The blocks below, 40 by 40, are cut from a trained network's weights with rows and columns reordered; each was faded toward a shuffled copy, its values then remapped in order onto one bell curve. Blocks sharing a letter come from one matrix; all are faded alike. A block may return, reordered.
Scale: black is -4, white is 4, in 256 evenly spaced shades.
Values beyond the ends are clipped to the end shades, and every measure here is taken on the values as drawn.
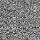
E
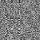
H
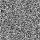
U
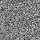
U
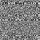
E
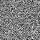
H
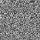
E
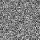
H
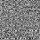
E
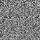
E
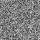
U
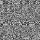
E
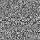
E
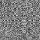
E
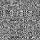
E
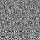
E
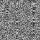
H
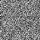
H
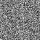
U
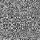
E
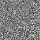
H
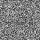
H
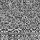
E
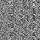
H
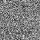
H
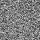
U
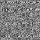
E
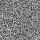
U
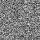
H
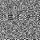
E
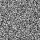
U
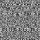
E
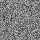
U
